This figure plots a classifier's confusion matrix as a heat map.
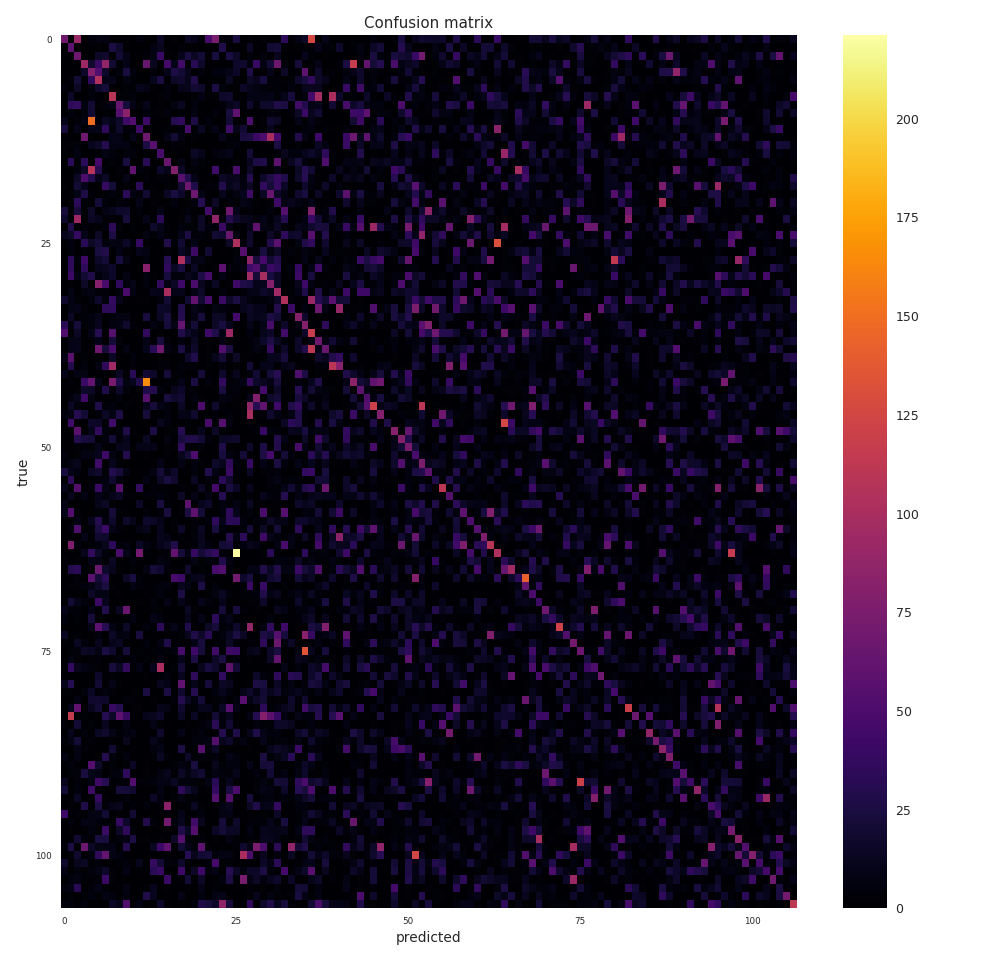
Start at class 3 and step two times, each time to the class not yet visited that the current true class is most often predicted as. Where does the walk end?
12
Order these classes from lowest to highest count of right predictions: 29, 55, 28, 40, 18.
28, 18, 40, 29, 55
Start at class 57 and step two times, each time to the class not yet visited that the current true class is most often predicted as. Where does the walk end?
95
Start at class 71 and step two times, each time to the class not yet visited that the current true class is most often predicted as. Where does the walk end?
75
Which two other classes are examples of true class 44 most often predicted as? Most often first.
28, 12
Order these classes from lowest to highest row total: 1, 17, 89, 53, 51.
1, 89, 51, 17, 53
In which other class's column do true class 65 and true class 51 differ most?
76
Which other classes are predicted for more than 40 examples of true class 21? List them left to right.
24, 32, 36, 53, 73, 82
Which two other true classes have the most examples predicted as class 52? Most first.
45, 24
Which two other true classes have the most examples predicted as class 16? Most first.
63, 66
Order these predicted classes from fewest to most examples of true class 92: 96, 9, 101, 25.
101, 9, 96, 25
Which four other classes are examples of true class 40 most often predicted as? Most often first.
39, 7, 56, 58
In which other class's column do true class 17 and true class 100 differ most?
51
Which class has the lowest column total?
47
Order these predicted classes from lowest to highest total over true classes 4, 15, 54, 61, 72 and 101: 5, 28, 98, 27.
28, 98, 27, 5
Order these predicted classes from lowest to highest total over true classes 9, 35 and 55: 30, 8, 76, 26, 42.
26, 76, 30, 42, 8
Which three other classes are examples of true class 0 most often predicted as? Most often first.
36, 2, 22
